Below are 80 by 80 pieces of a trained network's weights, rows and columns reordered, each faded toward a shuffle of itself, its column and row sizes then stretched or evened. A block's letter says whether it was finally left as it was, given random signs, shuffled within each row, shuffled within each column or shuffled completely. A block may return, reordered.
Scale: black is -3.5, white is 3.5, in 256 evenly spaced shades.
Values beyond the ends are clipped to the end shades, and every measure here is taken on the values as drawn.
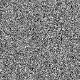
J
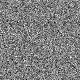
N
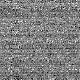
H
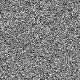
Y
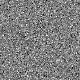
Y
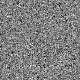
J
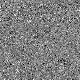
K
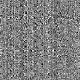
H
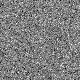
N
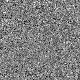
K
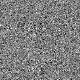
J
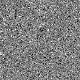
K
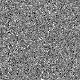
Y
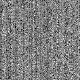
Y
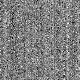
Y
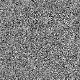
J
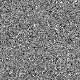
J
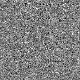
J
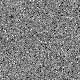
N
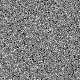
N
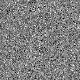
J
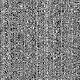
H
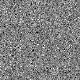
J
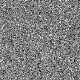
J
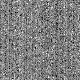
Y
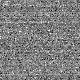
K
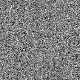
Y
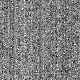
Y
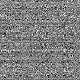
H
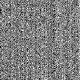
H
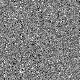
Y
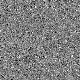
K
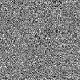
H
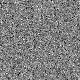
N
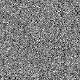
J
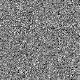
J
